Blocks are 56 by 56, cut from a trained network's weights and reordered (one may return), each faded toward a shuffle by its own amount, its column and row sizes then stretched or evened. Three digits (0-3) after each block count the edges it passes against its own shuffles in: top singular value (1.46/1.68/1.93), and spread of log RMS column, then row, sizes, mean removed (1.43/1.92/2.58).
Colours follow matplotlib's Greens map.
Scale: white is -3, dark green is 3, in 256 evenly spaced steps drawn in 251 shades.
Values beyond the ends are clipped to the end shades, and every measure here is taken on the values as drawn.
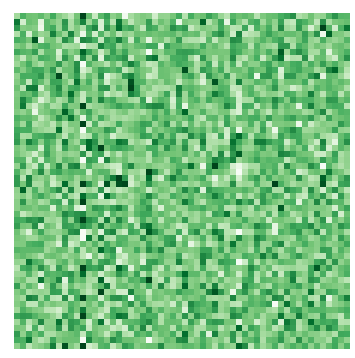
2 2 0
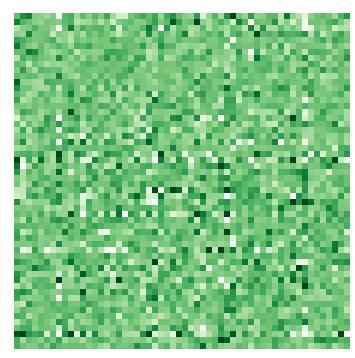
1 2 2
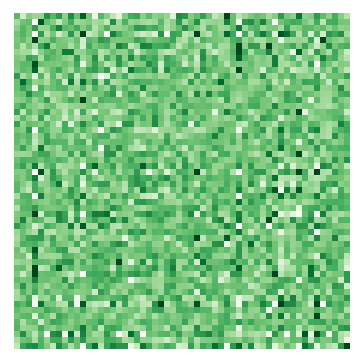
3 2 2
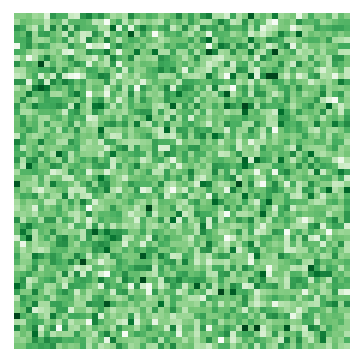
1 0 0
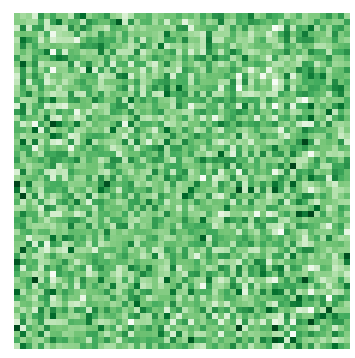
3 1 0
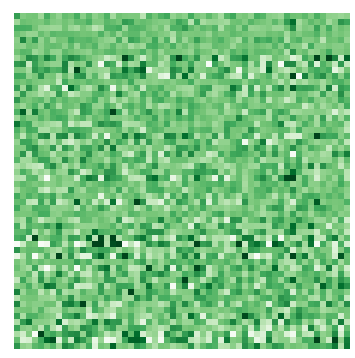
2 0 3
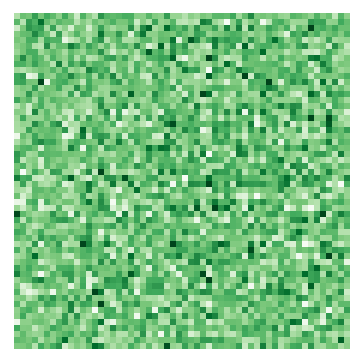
1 1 1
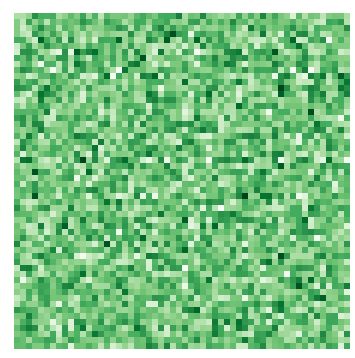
2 0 1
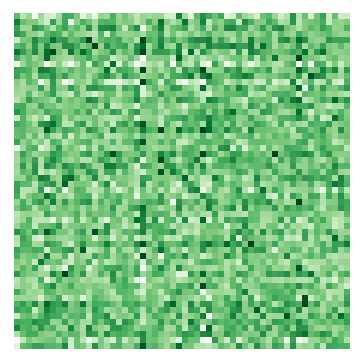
1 3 1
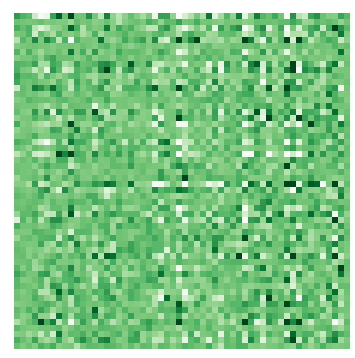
3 3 3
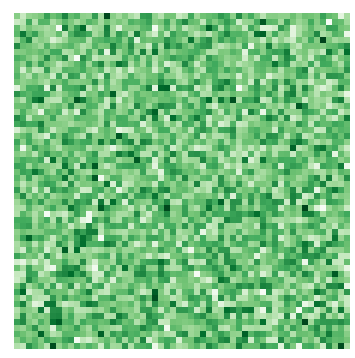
0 0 0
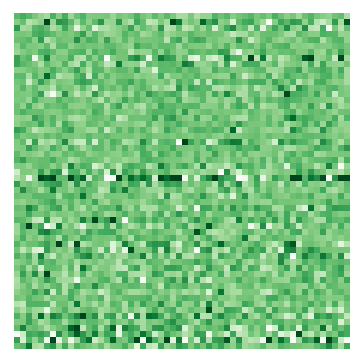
0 0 3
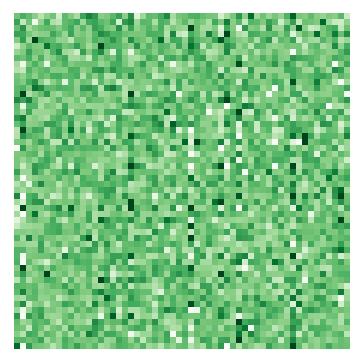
1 2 0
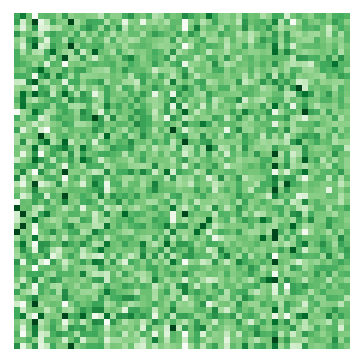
3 3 0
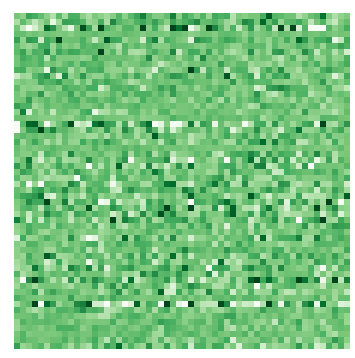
0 0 3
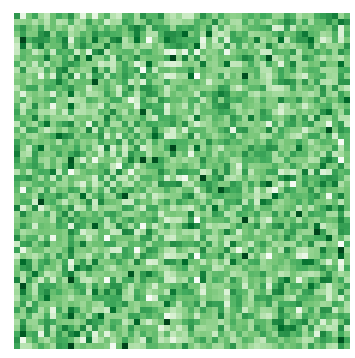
3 1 0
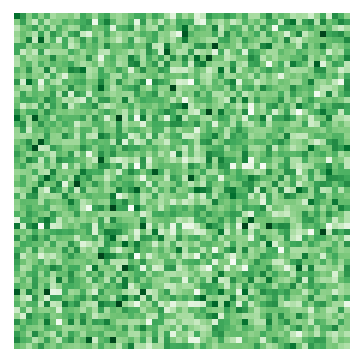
1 0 1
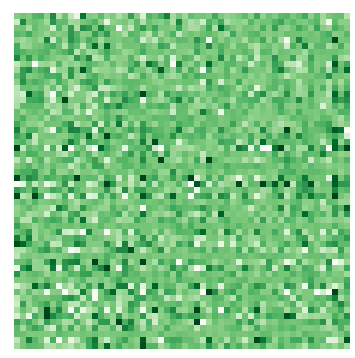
0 2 3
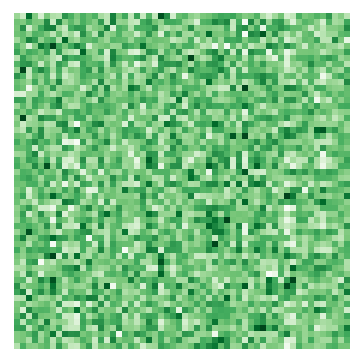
3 2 0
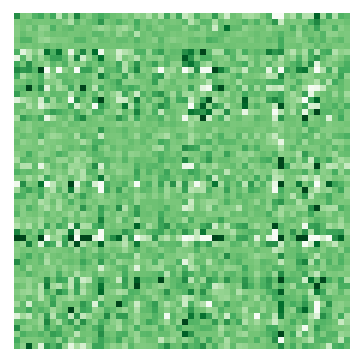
3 3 3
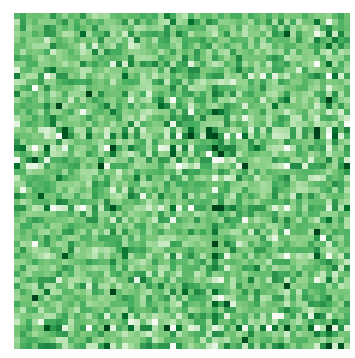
3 1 2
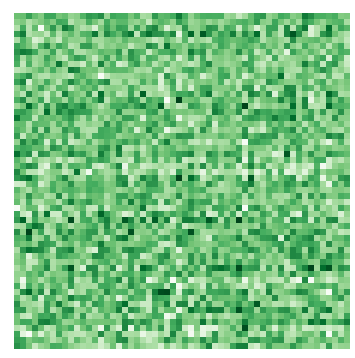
0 2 2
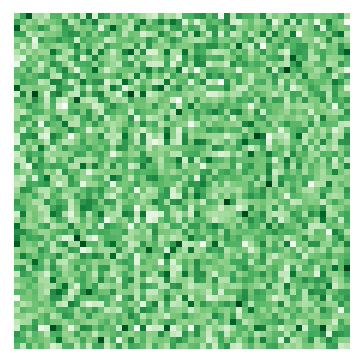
3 0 1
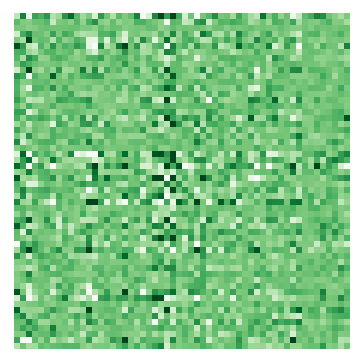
2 3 3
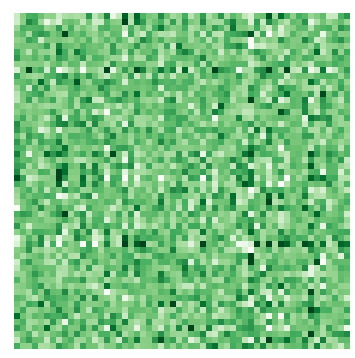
3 3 1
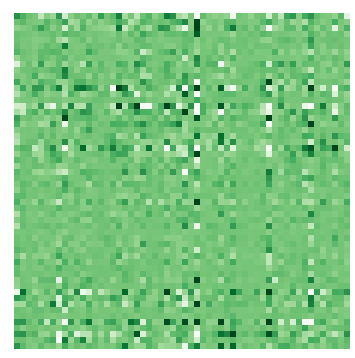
1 3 3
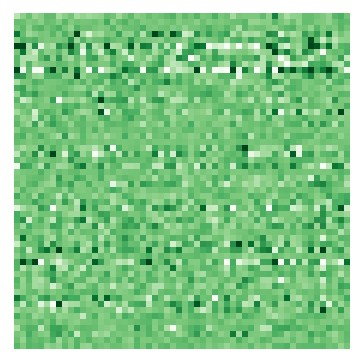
1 0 3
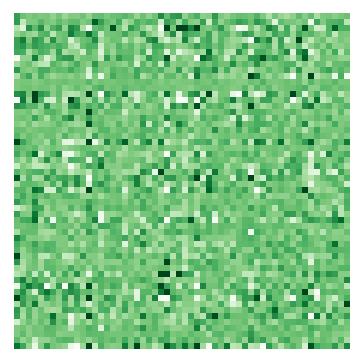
0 2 3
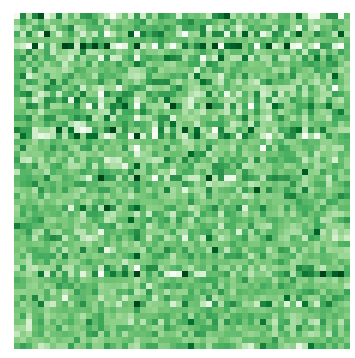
1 0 3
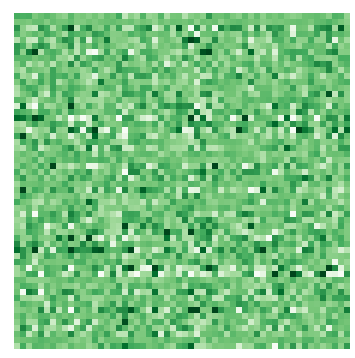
0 1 3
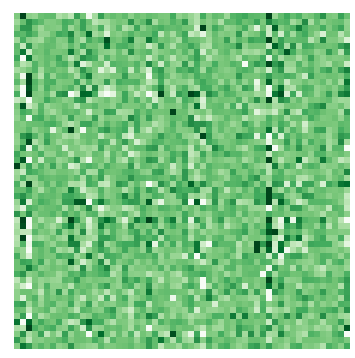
3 3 1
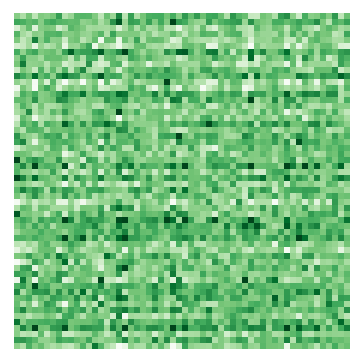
3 3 1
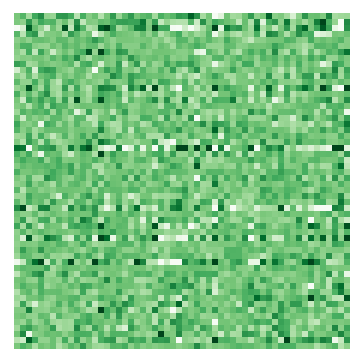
3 1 3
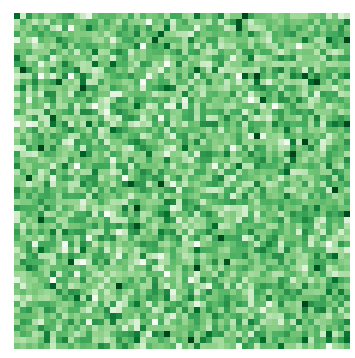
0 0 0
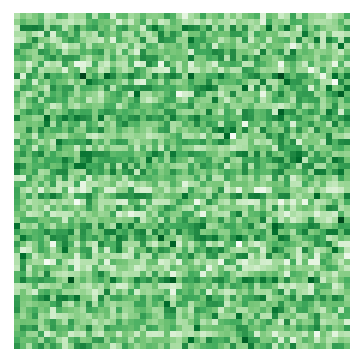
2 0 1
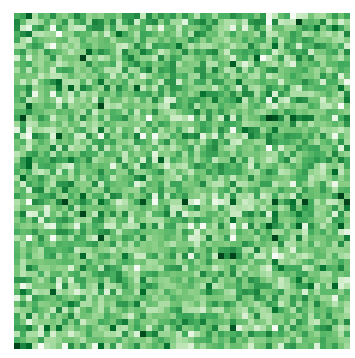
0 1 2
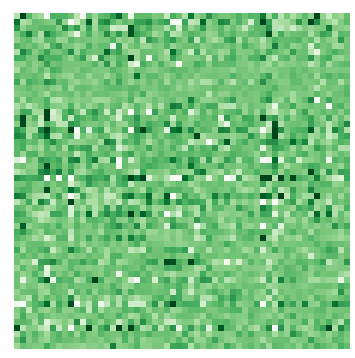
2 2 3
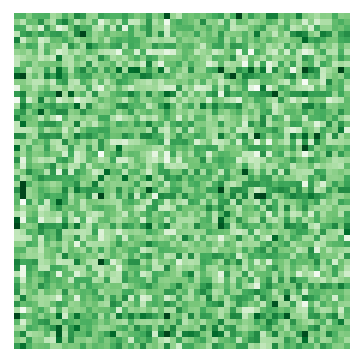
1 2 1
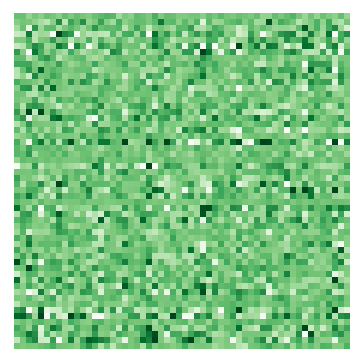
0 2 3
